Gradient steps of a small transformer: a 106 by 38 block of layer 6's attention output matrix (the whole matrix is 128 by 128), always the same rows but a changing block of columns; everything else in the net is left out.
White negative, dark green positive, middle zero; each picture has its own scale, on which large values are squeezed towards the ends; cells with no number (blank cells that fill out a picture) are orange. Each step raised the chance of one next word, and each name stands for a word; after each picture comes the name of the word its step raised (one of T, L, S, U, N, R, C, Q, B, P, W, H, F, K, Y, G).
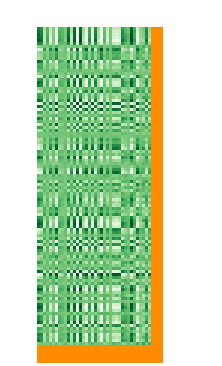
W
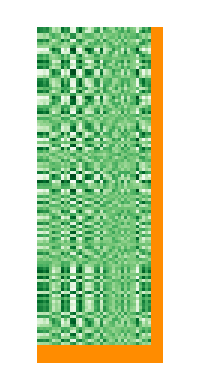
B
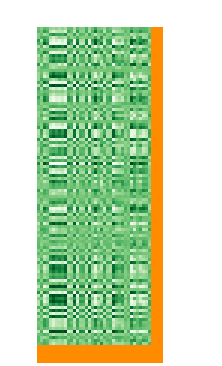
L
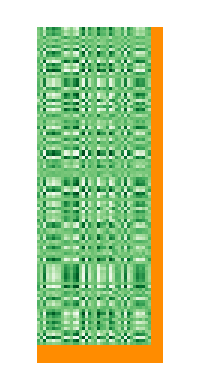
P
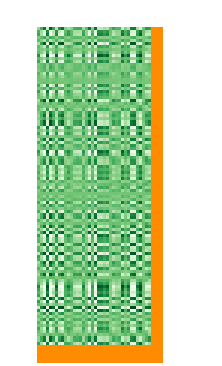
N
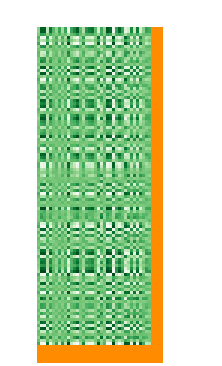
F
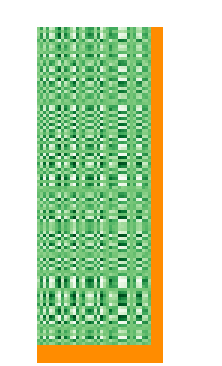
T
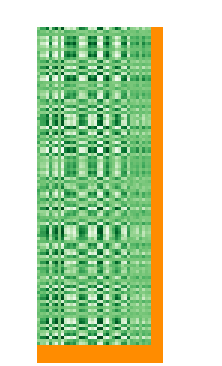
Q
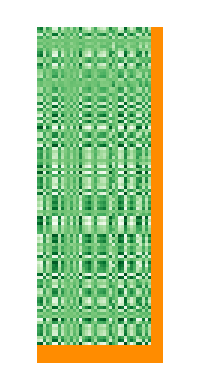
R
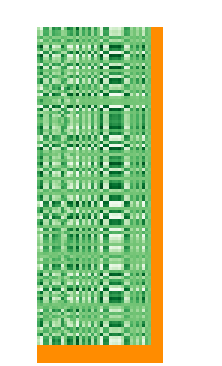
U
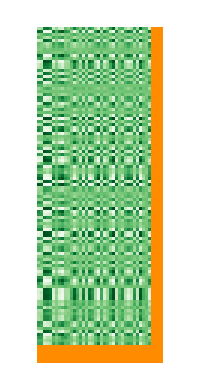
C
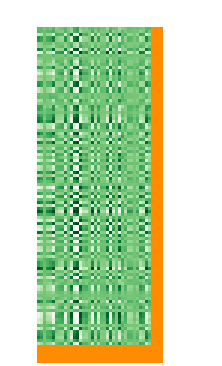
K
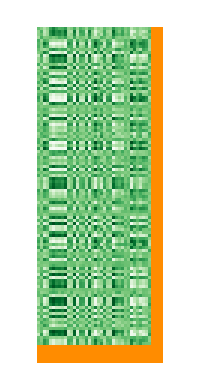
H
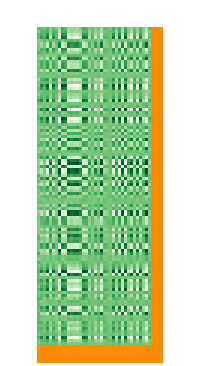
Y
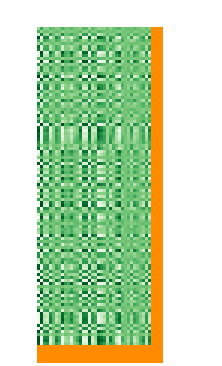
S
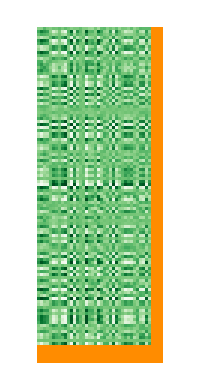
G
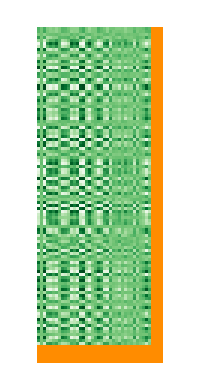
Y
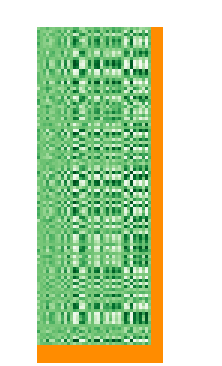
B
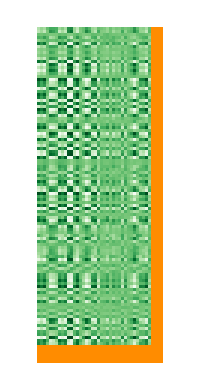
P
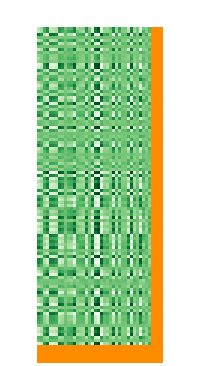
R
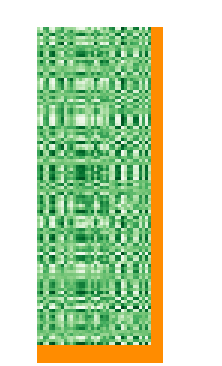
N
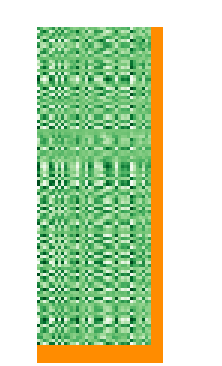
G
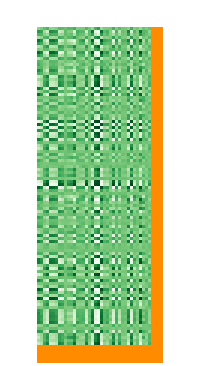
G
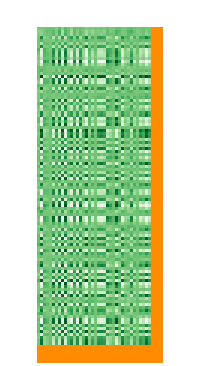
S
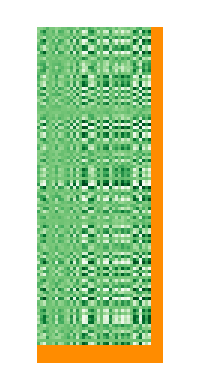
G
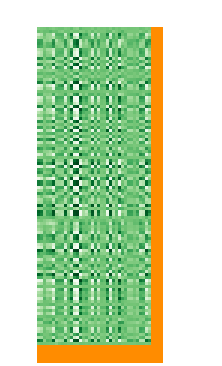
Y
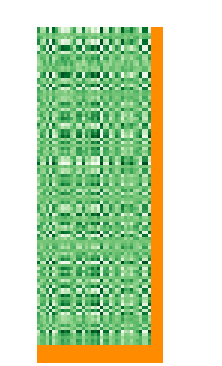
L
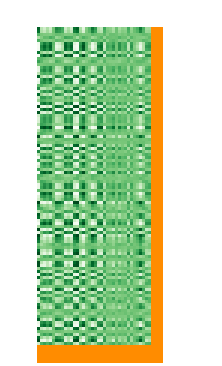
U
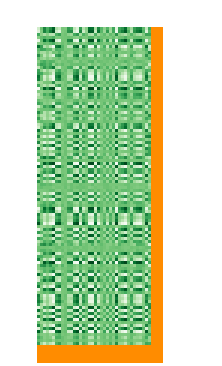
L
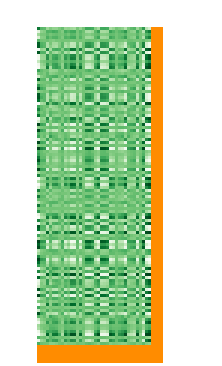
H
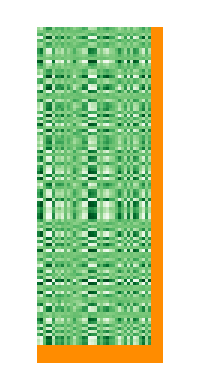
S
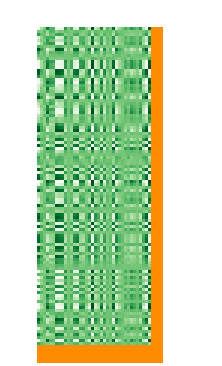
B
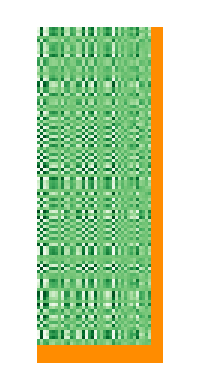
T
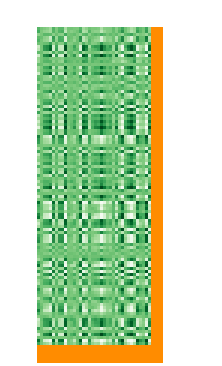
U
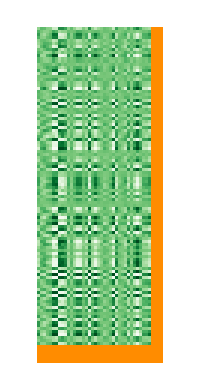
H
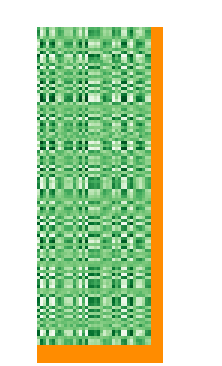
H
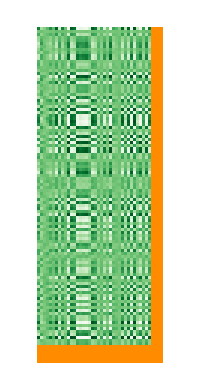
Q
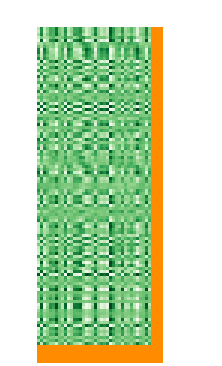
W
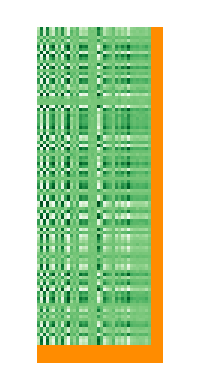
U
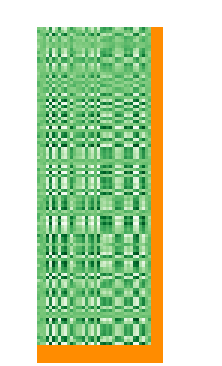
R
